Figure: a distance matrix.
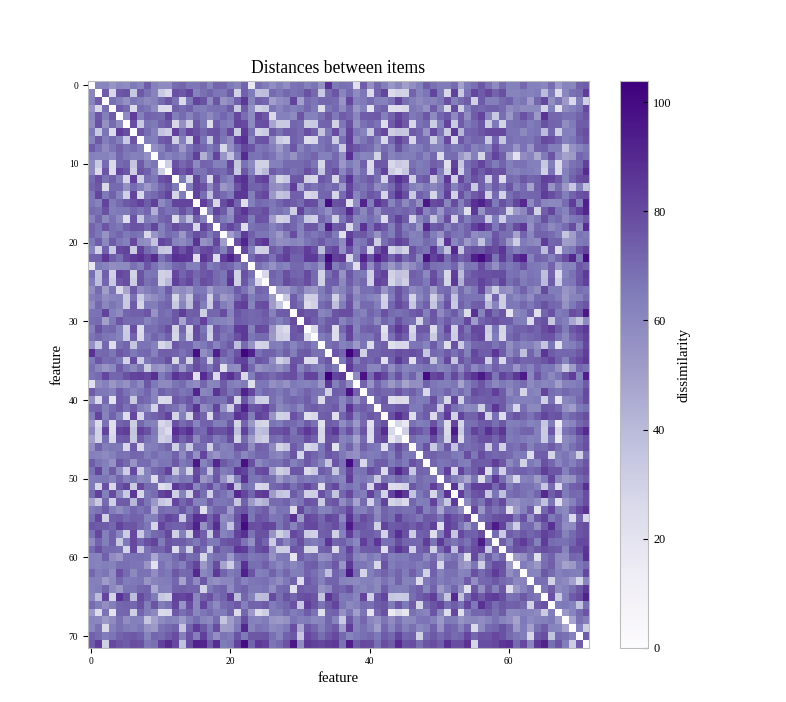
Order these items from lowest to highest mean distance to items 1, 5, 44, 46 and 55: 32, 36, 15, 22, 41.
32, 36, 41, 15, 22
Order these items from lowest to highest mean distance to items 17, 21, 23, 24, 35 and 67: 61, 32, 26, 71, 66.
32, 26, 61, 66, 71
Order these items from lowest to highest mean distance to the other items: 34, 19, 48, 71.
19, 48, 34, 71
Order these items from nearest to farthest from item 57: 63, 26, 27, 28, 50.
27, 28, 26, 50, 63
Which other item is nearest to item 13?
2
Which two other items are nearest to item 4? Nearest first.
26, 58
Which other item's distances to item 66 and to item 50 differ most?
56
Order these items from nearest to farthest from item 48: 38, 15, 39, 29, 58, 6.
39, 6, 29, 38, 58, 15
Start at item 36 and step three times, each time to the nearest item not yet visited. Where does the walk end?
68
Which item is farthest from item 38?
34
